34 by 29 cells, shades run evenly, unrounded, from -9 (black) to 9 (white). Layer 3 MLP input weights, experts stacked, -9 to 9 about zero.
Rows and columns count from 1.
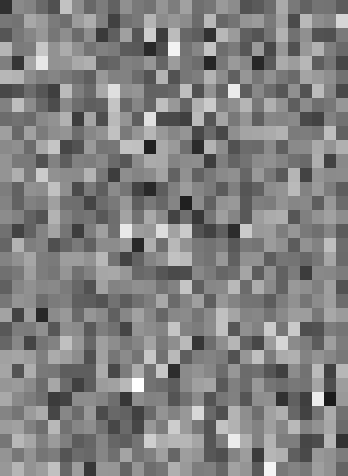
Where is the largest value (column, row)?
12, 28
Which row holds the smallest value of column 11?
29
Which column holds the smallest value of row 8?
5
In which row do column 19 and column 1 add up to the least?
7
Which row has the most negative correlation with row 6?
3
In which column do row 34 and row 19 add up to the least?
11
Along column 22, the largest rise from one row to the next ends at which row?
26
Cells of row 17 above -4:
25
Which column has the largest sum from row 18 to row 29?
9
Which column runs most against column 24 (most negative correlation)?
27
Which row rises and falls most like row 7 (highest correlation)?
21
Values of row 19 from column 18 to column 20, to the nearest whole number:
-1 2 -2
